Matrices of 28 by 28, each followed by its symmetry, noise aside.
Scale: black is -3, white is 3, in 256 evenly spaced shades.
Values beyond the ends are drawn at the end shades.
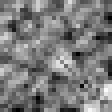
symmetric.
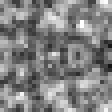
mirrored top to bottom.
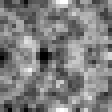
mirrored top to bottom.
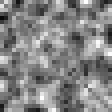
symmetric.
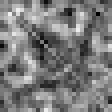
symmetric.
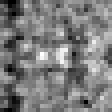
mirrored top to bottom.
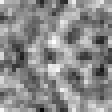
mirrored top to bottom.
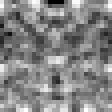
mirrored left to right.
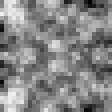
mirrored top to bottom.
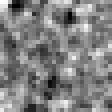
no symmetry.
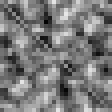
same after a half turn.
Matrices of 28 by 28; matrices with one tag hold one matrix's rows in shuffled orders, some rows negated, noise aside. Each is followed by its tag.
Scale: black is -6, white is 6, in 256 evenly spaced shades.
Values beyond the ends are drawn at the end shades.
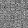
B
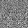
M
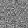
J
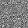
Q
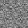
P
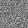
B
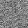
P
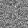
P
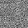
B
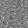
Q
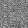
Q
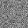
Q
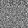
M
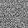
B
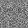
M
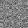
P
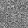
J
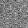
P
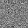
J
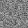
P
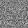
M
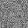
Q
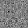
J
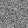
J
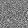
M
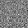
M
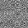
B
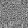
Q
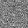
Q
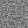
Q
